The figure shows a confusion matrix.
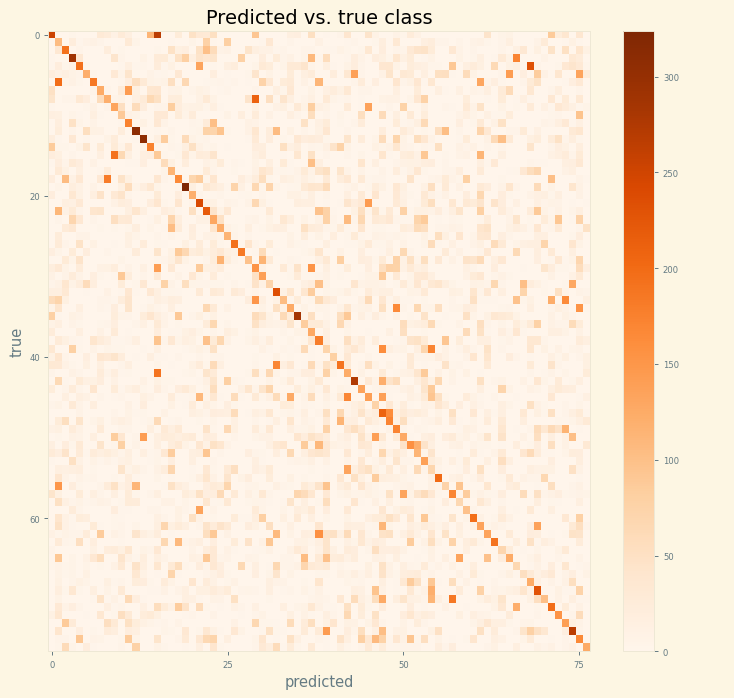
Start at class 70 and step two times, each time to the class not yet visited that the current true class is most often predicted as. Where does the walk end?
50
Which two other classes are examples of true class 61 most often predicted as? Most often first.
69, 47
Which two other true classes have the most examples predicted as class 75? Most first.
34, 5
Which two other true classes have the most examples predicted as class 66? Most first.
3, 71
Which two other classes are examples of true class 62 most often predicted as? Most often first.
38, 32
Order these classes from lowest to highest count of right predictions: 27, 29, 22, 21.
29, 27, 22, 21
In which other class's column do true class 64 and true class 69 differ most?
54
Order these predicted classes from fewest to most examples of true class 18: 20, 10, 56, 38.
38, 56, 10, 20
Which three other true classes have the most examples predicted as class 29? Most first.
8, 33, 0
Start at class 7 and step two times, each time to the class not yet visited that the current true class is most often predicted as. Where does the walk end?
23
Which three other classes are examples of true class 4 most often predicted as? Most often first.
68, 21, 57
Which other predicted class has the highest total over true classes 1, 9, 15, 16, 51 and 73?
37
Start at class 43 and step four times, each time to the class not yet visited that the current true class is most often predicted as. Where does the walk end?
32
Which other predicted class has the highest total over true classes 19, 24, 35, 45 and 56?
42
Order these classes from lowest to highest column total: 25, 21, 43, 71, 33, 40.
40, 33, 25, 43, 71, 21
